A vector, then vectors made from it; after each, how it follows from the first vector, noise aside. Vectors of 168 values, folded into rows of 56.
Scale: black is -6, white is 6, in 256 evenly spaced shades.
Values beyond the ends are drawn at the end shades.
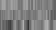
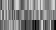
wrapped around, scaled up.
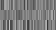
sign-scrambled.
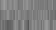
shrunk.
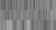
negated, shrunk.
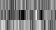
wrapped around, scaled up.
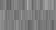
reversed, negated, shrunk.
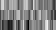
scaled up.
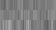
negated, shrunk.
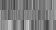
negated.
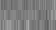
negated, shrunk.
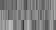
negated.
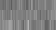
negated, shrunk.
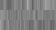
reversed, negated, shrunk.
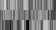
scaled up.
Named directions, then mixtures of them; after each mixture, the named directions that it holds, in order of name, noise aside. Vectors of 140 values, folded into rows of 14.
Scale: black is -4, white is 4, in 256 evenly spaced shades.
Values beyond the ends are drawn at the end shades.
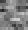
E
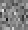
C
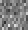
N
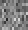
C, E, N.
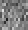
C, N.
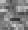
E.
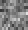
E, N.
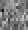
C, E, N.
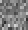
N.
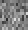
C, E, N.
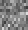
E, N.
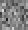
C.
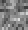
E, N.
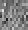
C, N.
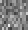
N.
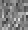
C, E, N.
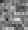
C, E.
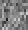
C, E, N.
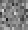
C.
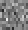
C.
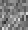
C, E, N.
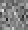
C.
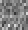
N.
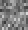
E, N.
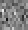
C.
